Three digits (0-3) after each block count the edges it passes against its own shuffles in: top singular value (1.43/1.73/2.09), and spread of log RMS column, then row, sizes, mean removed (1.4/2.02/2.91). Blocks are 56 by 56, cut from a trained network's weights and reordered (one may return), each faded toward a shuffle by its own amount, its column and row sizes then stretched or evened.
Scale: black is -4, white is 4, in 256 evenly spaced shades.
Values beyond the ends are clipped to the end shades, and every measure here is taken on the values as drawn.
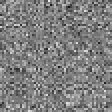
3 0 2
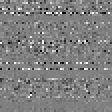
1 0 3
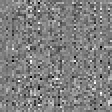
0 3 1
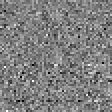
0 0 2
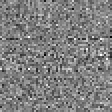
1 0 2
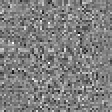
2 2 0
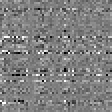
2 2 3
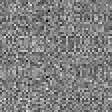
3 0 1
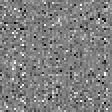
0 2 0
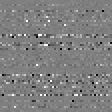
1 0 3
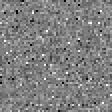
0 0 1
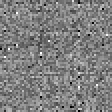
0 2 0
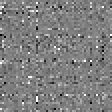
0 2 2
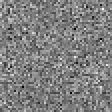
0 1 1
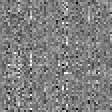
0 3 1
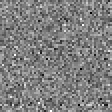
0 0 1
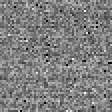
0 1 0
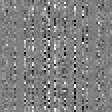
3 3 0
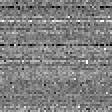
3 0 2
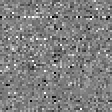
1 0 2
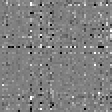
1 2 2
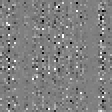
0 3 1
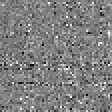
1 1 2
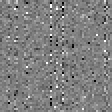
2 2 0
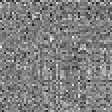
2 1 1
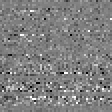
0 0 3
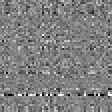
3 1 2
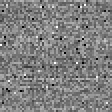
0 1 1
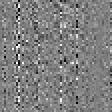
3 3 0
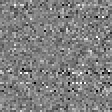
0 1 2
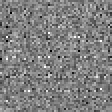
0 1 2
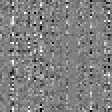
1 3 1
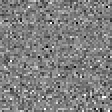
0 0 2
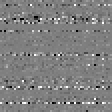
1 0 3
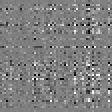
2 2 3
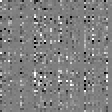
1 3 2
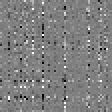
1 3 1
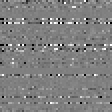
3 0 3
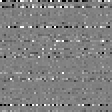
2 0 3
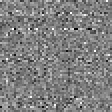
1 0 2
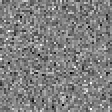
1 0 0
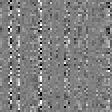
3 3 0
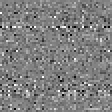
2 1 2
